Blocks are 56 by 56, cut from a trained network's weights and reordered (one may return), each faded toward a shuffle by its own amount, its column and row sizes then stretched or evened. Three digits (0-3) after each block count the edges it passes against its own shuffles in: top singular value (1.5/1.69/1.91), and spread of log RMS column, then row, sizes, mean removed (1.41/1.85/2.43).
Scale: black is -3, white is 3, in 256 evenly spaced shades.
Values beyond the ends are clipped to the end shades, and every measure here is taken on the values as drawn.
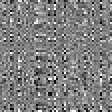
3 3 3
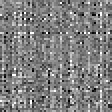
3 2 3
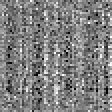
3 2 1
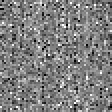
0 2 0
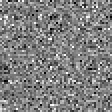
1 0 2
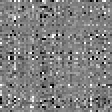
0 3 3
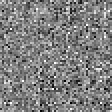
1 1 2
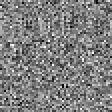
2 0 1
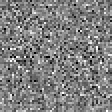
0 0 1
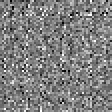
1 2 1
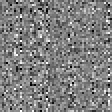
1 3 0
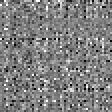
1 1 3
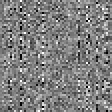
2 3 0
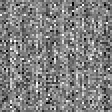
1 2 0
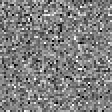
0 0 1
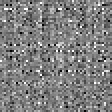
1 1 3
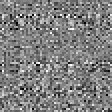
3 0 3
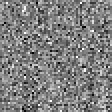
0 1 0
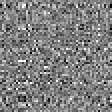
3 1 3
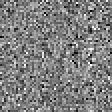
0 1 0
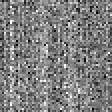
2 1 0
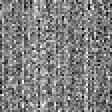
3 1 0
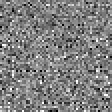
0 0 2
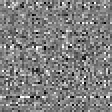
2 1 3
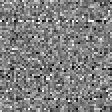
0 0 2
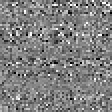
2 0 3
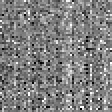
2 2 2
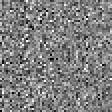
2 2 0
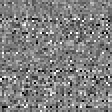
1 1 3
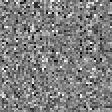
0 2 2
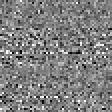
2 0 3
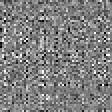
3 2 3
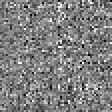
0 2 1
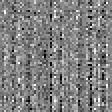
3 3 2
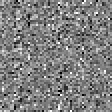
1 2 1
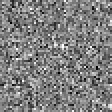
0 1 1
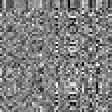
3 3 0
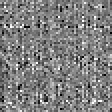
2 1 2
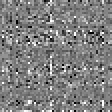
1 3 3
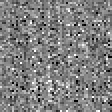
0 2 2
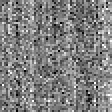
2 1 0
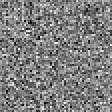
1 1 0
